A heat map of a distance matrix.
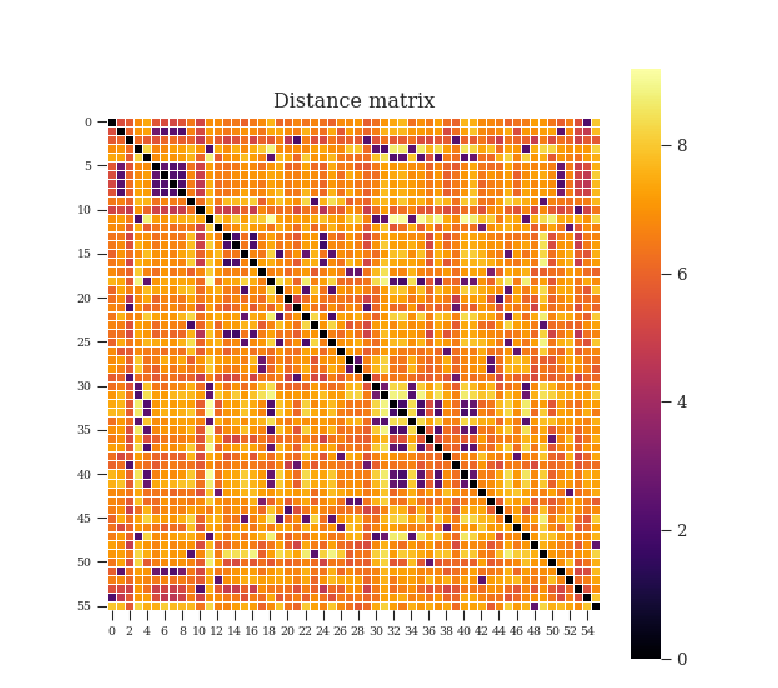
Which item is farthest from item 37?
11
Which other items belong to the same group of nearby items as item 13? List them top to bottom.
14, 16, 24
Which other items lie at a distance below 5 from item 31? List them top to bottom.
3, 11, 30, 34, 47
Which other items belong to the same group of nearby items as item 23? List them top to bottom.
9, 49
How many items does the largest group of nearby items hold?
8
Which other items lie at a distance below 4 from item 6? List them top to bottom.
1, 5, 7, 8, 51
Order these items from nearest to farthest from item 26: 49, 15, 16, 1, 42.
1, 16, 15, 42, 49
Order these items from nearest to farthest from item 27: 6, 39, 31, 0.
39, 0, 6, 31
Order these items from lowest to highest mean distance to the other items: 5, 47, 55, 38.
5, 38, 47, 55
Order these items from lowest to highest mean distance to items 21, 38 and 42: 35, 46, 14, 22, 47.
46, 35, 14, 47, 22
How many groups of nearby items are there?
15
